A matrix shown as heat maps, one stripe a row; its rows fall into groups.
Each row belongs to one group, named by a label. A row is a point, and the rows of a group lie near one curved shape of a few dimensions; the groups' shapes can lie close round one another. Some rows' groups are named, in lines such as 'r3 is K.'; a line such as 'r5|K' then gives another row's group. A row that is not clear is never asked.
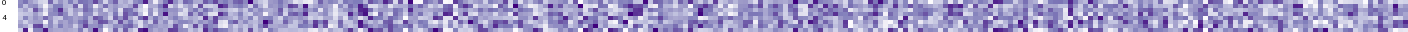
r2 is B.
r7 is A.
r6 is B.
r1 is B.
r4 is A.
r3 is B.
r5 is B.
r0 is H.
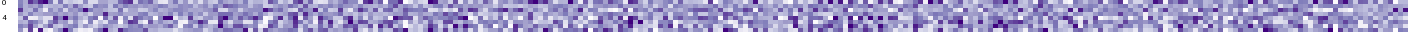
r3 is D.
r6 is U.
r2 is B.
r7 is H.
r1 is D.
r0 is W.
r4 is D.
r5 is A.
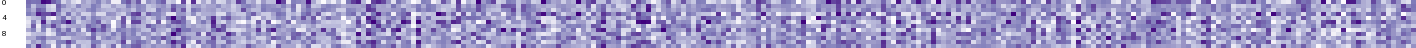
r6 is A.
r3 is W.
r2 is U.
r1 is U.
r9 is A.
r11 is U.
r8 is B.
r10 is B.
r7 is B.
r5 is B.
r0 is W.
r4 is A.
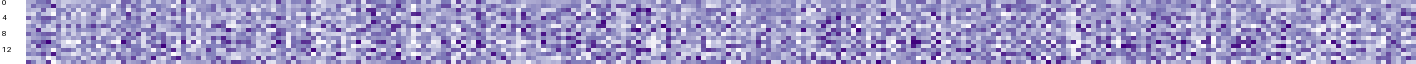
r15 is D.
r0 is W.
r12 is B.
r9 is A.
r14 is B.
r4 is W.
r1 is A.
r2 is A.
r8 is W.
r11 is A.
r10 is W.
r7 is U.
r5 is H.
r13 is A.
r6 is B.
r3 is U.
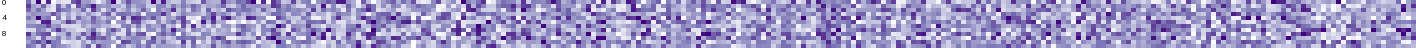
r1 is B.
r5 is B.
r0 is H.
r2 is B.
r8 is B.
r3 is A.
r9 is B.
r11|A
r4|U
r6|W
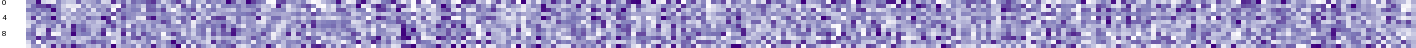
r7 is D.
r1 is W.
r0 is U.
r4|A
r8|D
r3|D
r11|D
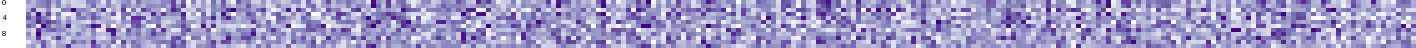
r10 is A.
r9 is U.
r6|B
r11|B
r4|U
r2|D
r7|D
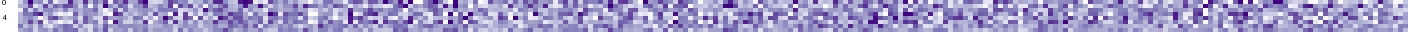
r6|H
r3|W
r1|D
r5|W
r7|D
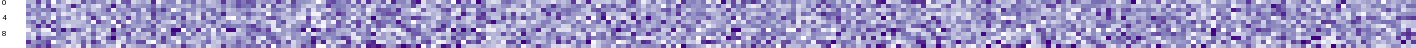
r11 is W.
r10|B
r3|H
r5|A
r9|D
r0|W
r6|W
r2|A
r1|H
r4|U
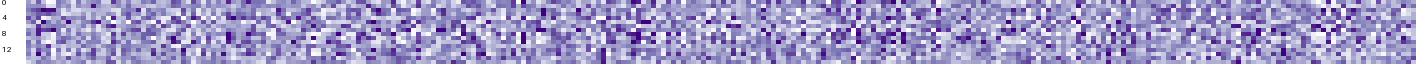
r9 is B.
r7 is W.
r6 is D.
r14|B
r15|D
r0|U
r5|B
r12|U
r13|H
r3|W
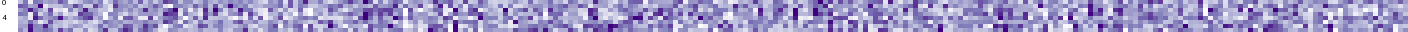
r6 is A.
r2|H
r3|H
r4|B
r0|H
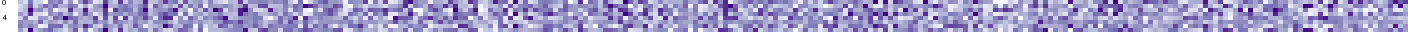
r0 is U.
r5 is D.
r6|B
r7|D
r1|D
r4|D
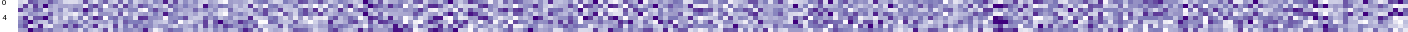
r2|B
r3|U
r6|D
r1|A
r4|A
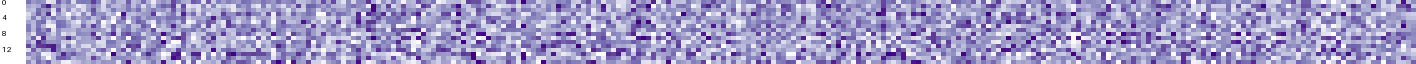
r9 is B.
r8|A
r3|W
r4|A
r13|D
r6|B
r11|W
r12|A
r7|W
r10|A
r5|A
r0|B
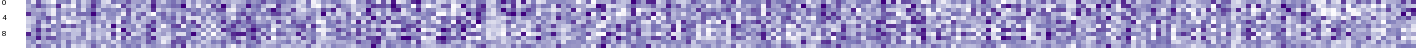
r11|U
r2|B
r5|W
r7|W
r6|D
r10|H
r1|H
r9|W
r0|U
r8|D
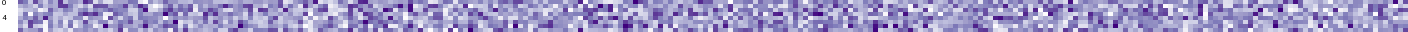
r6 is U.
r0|B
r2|B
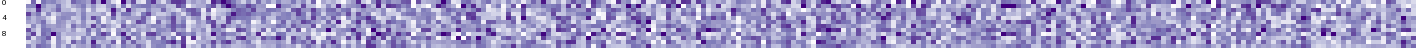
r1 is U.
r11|U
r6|A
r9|W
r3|D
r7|H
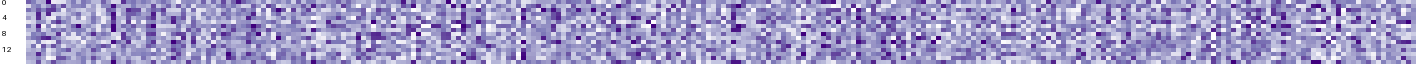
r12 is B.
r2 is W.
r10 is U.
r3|H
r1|D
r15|D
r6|H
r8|H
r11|A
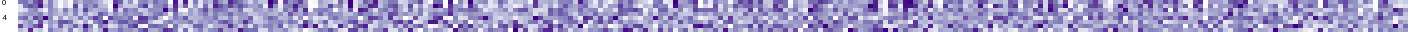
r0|W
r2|A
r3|D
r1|W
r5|H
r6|B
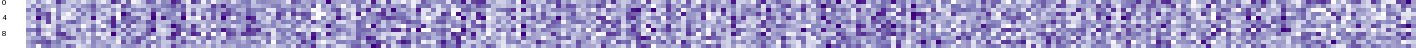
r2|U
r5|H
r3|W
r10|W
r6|U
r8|D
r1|A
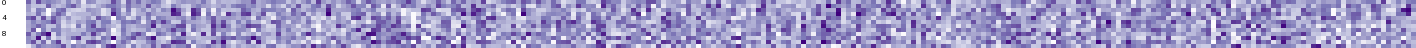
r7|A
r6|H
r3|U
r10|H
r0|W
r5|A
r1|H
